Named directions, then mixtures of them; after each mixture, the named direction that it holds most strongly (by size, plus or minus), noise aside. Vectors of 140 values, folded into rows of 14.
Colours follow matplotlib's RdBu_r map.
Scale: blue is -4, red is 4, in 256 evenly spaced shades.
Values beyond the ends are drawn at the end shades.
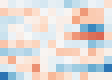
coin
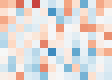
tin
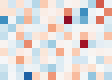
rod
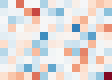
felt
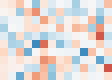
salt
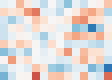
coin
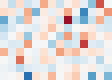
rod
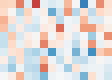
tin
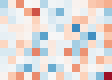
felt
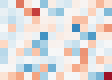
felt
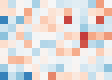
rod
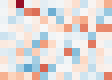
felt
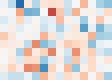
tin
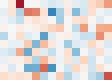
felt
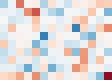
felt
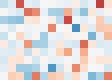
felt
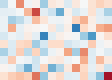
felt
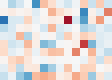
rod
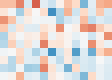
tin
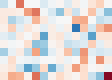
felt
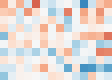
tin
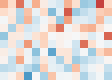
tin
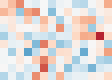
salt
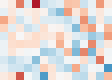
tin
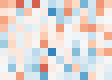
tin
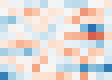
coin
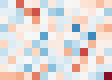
felt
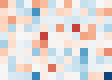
felt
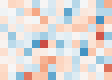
salt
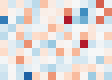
rod
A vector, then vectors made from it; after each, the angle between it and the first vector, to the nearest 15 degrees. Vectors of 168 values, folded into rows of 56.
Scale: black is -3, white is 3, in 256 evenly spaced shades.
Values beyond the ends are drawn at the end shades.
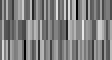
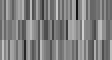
30 degrees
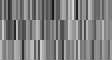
60 degrees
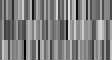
15 degrees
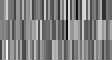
45 degrees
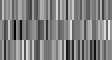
75 degrees
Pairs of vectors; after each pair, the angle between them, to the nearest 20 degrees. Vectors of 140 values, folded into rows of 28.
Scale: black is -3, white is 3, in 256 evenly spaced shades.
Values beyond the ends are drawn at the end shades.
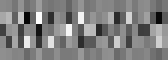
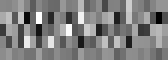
20 degrees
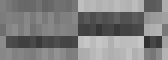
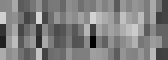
100 degrees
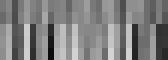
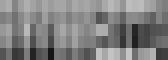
60 degrees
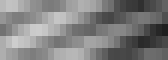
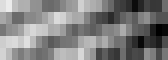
20 degrees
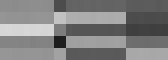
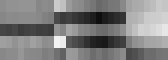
140 degrees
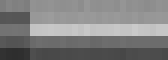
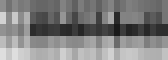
160 degrees
